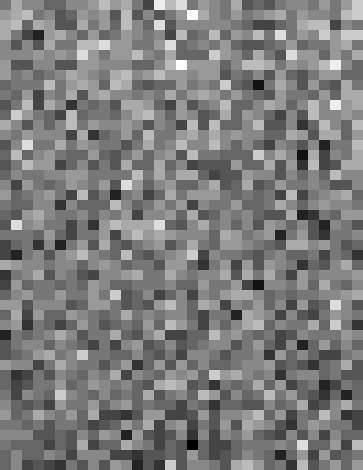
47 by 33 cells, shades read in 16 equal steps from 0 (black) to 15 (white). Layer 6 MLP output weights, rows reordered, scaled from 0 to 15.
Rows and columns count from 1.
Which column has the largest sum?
12
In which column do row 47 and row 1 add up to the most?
16
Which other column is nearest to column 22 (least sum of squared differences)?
19
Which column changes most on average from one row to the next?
26
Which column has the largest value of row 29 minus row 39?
30
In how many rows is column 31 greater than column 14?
23
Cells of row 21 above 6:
22
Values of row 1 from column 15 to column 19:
14 11 13 7 9
